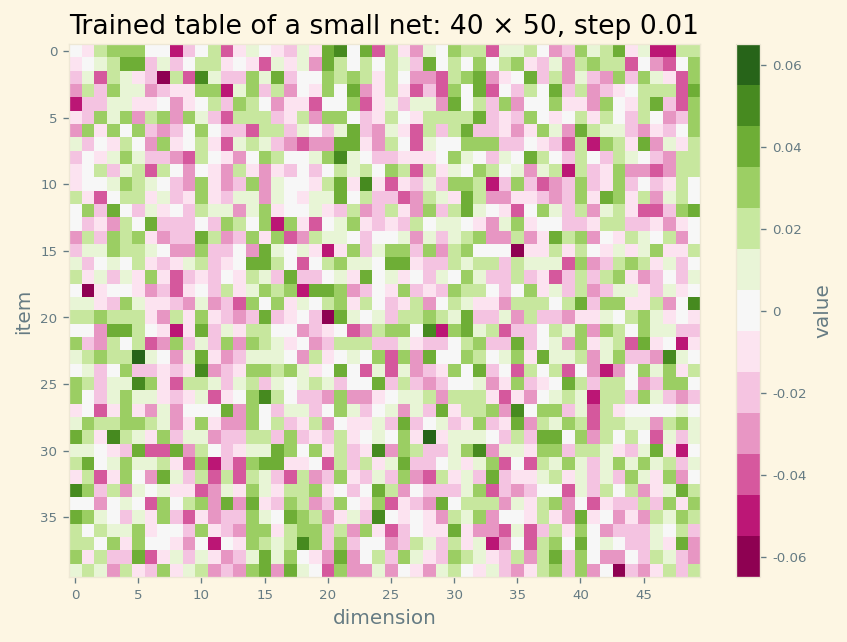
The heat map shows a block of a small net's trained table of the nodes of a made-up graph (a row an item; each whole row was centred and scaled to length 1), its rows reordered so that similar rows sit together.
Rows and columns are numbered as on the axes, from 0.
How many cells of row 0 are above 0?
25
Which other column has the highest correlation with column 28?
3
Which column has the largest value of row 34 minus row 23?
12
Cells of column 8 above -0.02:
17
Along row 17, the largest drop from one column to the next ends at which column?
18
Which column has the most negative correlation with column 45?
48
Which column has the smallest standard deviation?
40
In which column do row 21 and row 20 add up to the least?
20
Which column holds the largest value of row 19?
49
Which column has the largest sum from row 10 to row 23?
31
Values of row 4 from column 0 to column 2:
-0.05 -0.02 -0.02
